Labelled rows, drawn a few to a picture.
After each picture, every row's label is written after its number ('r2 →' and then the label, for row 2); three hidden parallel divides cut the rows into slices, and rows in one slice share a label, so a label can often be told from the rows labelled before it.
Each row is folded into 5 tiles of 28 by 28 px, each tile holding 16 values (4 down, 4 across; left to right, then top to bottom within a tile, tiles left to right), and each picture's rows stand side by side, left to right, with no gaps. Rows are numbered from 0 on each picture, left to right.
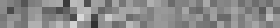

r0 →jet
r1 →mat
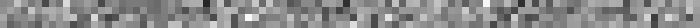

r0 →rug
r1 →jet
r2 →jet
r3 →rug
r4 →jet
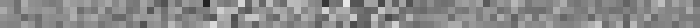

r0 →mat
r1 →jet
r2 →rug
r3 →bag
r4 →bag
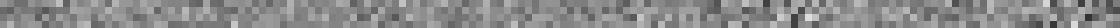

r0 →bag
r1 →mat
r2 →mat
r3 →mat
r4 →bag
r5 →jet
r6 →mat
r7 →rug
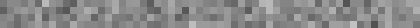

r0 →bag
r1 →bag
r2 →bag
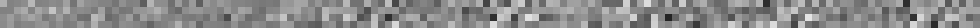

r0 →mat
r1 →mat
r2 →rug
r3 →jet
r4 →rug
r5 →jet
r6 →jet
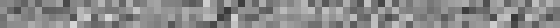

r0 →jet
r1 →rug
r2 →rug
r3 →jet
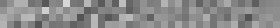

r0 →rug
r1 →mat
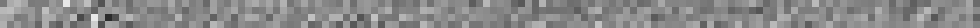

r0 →rug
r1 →bag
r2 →mat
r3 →mat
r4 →bag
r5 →bag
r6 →bag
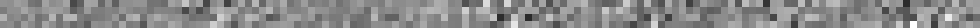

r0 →mat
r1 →jet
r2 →mat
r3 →rug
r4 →rug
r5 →jet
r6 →jet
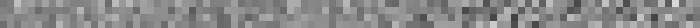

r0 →bag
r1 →mat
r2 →mat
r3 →jet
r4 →jet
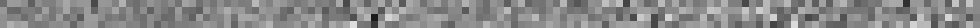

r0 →mat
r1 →bag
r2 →jet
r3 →bag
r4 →jet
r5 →rug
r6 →jet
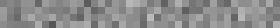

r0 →bag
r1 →bag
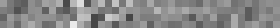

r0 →jet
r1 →mat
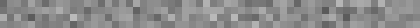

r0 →mat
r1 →mat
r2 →bag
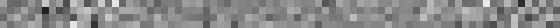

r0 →jet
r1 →bag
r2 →mat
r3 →rug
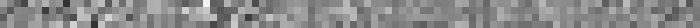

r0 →jet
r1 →rug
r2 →mat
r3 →bag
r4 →mat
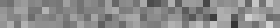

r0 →mat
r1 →jet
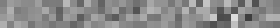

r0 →mat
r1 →rug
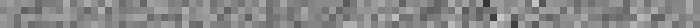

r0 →mat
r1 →mat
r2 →bag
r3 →jet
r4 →bag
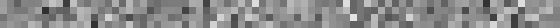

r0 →jet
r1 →jet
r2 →rug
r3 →jet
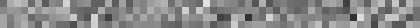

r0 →rug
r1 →rug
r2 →jet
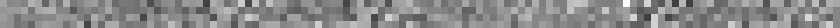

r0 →mat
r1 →jet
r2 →jet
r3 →bag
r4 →rug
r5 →jet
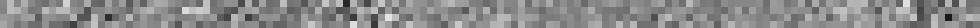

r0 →rug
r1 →rug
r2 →jet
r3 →bag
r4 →bag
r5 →bag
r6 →rug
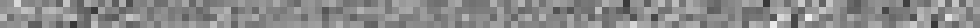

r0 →rug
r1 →bag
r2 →bag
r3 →bag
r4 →jet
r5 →jet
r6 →jet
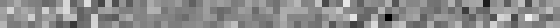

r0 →rug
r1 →mat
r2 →rug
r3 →jet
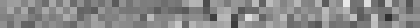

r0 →mat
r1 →jet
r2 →rug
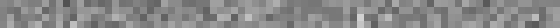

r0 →bag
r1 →bag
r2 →bag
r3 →bag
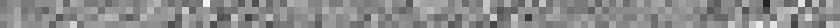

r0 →bag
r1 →rug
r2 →mat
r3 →rug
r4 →bag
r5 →jet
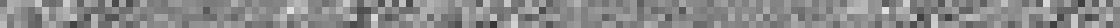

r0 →rug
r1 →bag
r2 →rug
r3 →rug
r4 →mat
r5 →mat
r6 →rug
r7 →rug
